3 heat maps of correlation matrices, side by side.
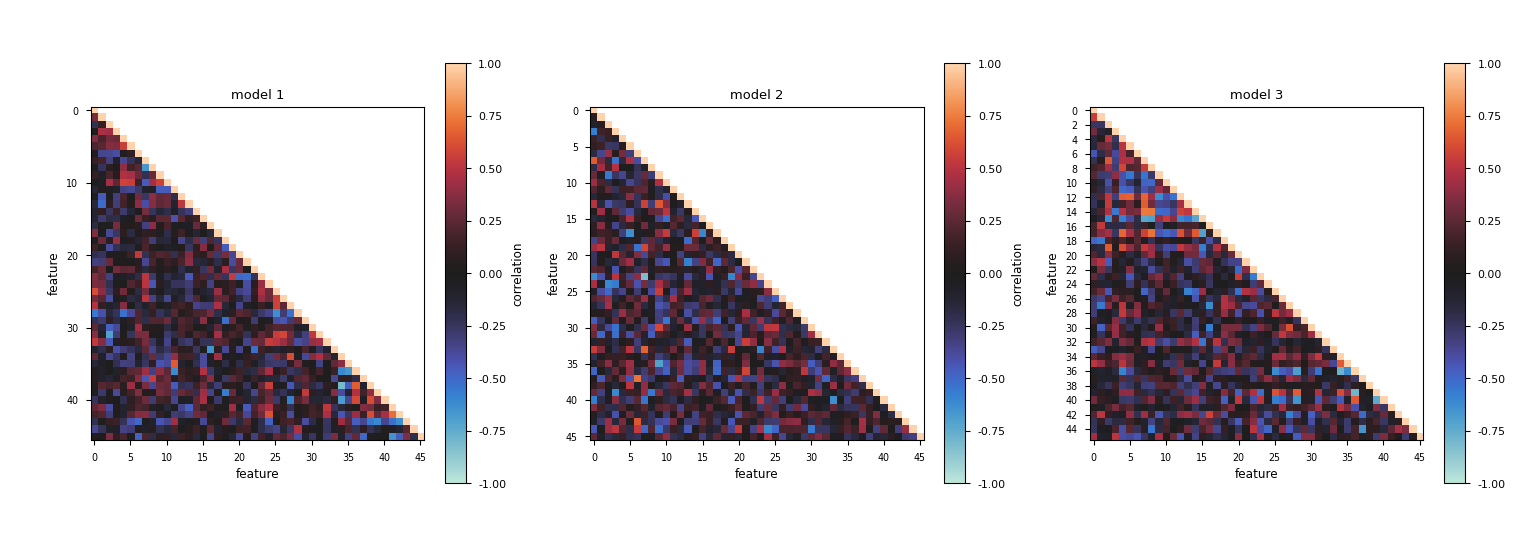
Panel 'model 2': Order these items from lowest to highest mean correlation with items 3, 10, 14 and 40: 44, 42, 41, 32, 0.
42, 0, 32, 41, 44
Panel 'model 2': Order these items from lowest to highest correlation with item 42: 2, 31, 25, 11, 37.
37, 2, 11, 31, 25
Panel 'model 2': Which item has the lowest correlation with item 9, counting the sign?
35
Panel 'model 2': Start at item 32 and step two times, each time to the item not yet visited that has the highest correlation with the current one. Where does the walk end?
36
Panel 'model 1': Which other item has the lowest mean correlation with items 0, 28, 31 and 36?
2
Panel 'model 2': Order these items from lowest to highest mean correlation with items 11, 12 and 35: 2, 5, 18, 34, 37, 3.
37, 3, 18, 34, 2, 5
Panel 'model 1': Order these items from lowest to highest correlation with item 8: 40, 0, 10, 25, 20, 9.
40, 25, 0, 20, 9, 10
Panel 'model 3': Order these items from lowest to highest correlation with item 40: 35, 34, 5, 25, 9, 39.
39, 25, 34, 5, 35, 9
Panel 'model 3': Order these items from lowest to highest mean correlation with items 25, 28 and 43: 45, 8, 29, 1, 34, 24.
45, 8, 29, 24, 1, 34
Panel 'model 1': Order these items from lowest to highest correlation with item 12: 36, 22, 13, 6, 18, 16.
18, 22, 16, 36, 6, 13
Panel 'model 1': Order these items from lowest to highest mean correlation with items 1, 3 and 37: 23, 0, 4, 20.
20, 23, 0, 4
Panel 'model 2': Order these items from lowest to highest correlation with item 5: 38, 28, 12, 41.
41, 28, 12, 38
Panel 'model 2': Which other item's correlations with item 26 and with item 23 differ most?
7
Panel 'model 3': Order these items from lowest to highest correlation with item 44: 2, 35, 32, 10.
35, 32, 2, 10
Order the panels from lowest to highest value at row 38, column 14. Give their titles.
model 3, model 2, model 1
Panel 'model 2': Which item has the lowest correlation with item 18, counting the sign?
13
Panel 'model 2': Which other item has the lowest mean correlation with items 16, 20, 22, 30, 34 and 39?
3
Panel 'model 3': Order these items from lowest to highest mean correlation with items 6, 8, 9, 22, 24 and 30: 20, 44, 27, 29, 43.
44, 43, 29, 20, 27
